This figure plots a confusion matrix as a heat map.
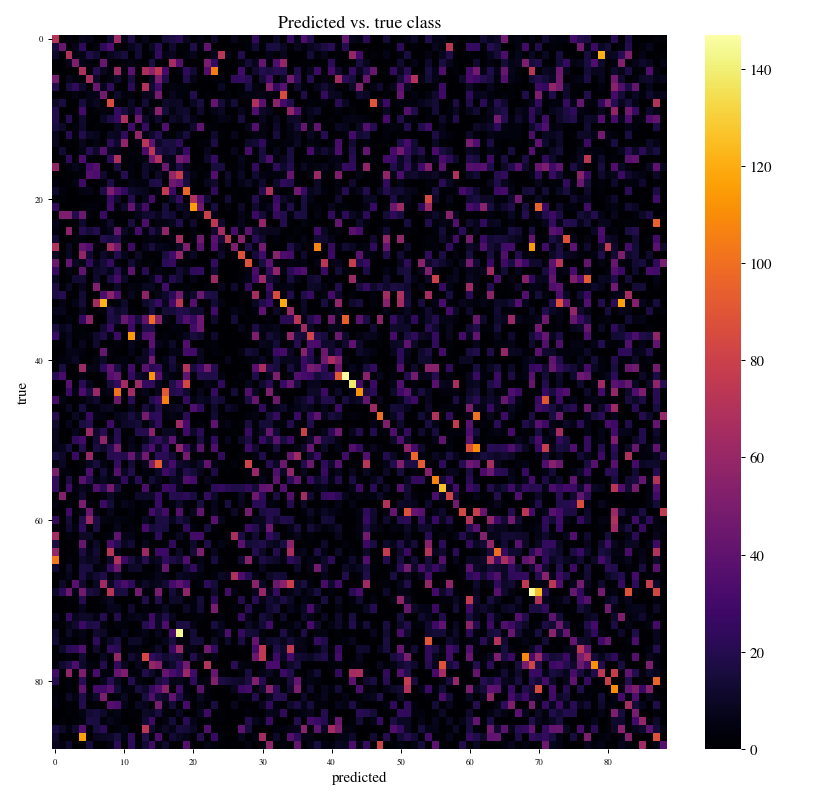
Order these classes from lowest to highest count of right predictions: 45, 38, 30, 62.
38, 45, 62, 30
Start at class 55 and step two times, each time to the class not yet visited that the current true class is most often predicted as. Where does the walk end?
4
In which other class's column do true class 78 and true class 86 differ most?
56
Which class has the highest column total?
81
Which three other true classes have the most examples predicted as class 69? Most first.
26, 78, 4
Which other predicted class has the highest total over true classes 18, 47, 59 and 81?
61
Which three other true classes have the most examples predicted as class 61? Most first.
51, 47, 59
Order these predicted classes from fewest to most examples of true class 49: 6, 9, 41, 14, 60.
6, 9, 60, 41, 14
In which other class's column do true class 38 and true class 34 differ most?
75
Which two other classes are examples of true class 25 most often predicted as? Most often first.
74, 18
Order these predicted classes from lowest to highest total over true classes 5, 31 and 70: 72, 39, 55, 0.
55, 39, 72, 0
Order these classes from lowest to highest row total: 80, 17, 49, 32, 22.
22, 49, 17, 80, 32
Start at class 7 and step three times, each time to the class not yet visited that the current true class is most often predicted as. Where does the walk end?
63
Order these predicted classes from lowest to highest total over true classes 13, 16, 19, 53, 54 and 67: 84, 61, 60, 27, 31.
27, 84, 31, 61, 60
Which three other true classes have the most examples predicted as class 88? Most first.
59, 47, 28
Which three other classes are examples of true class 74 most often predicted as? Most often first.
18, 72, 66
